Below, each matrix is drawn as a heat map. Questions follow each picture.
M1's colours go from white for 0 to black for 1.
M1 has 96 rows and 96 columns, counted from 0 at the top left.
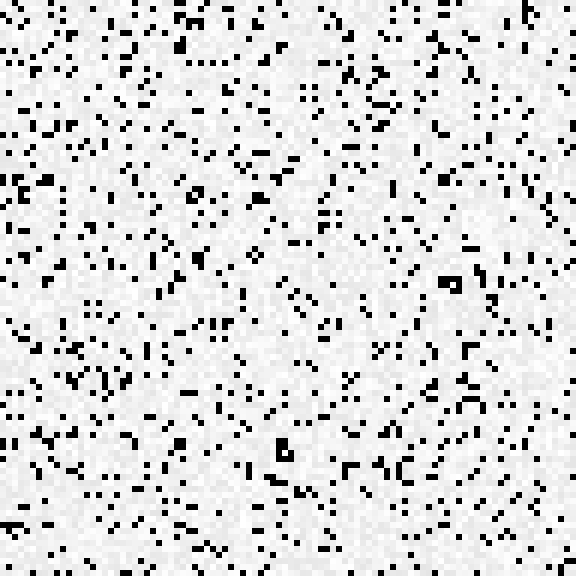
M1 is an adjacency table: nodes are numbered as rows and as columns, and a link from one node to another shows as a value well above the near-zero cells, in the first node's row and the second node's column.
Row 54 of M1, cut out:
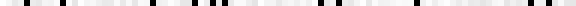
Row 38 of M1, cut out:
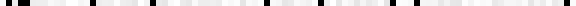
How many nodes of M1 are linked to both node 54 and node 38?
4
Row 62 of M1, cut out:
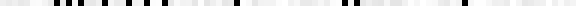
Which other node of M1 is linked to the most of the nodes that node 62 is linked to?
node 24
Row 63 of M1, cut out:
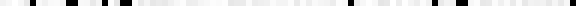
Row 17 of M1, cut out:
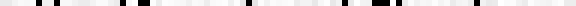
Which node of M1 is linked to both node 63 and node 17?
node 20
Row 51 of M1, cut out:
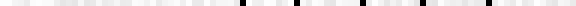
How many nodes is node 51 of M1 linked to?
5
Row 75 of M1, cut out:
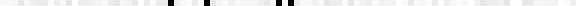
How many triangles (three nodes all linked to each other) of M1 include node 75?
1
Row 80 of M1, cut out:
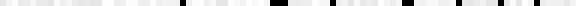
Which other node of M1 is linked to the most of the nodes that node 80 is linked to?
node 76
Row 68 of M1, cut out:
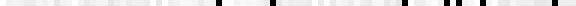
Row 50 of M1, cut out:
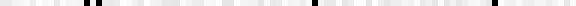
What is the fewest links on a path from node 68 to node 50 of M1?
5
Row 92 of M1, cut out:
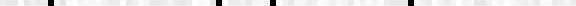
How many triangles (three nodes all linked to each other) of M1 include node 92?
3
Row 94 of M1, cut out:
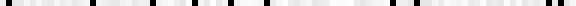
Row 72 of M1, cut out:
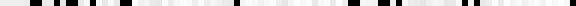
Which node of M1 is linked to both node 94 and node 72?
node 15
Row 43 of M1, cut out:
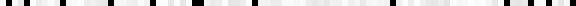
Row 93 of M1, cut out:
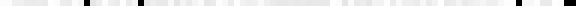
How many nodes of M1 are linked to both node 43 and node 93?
1
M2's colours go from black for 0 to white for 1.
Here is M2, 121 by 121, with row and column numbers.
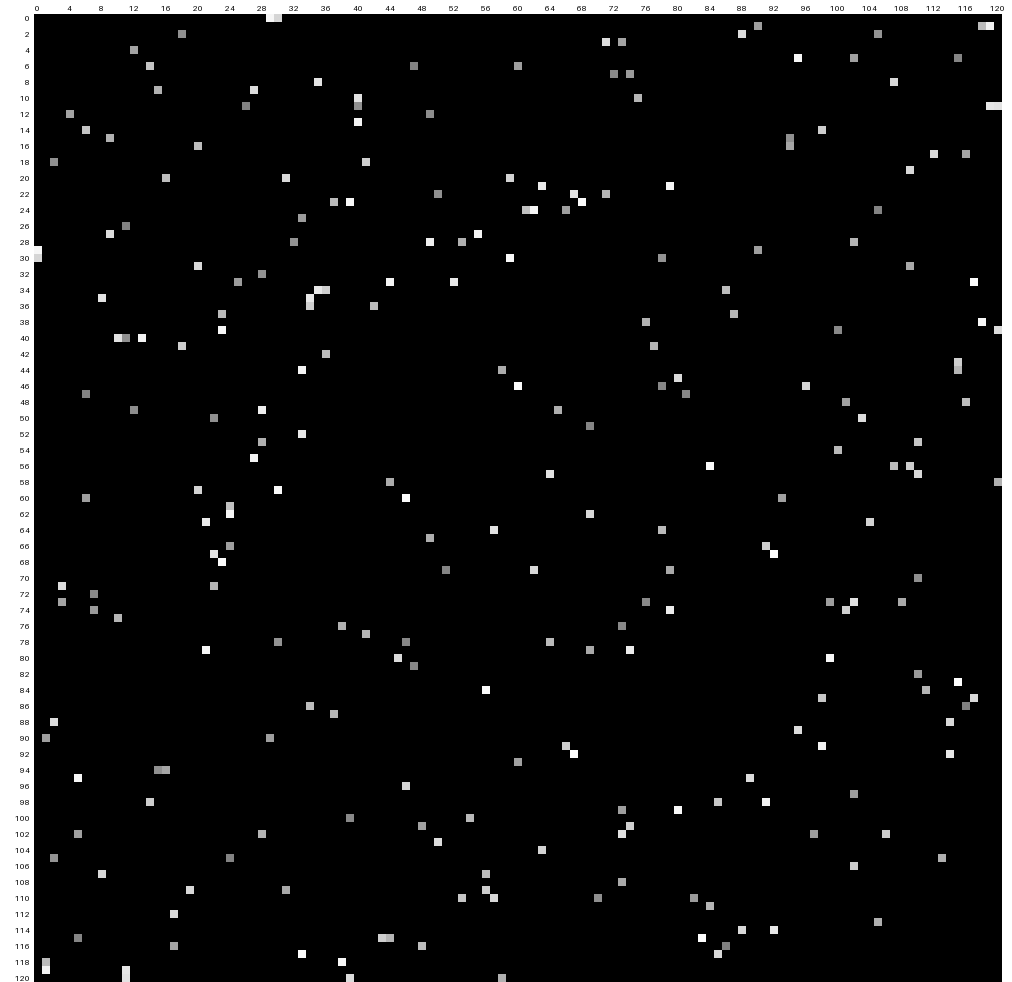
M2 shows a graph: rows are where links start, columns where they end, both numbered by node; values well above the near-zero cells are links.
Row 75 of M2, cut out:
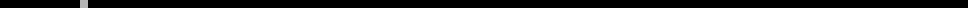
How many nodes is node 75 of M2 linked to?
1
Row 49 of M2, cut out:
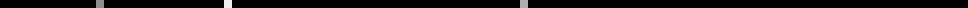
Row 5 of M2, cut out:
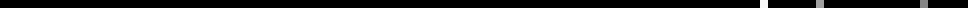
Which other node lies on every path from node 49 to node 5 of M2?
node 28
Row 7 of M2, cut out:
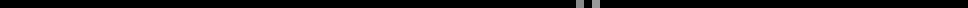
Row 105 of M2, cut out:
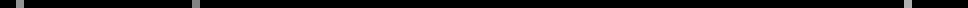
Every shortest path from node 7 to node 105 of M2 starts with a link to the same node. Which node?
node 74
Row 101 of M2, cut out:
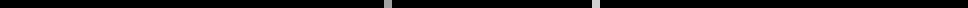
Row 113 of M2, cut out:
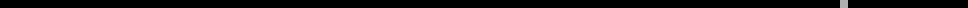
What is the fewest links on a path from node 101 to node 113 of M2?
7
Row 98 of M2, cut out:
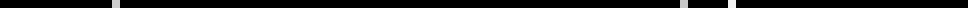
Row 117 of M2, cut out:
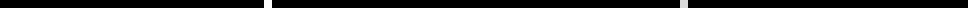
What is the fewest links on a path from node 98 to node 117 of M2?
2
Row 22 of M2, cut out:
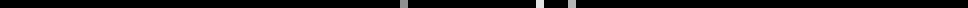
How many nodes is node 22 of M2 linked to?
3
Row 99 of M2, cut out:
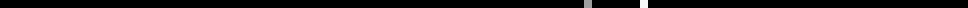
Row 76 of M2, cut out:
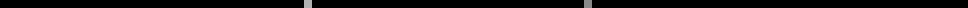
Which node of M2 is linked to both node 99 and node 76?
node 73
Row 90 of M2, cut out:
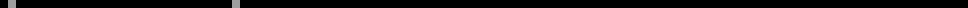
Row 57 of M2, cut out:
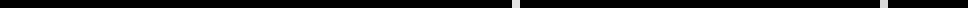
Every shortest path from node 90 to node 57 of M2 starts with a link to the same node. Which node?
node 29
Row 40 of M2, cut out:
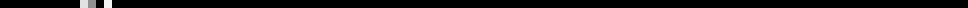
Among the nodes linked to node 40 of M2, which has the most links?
node 11
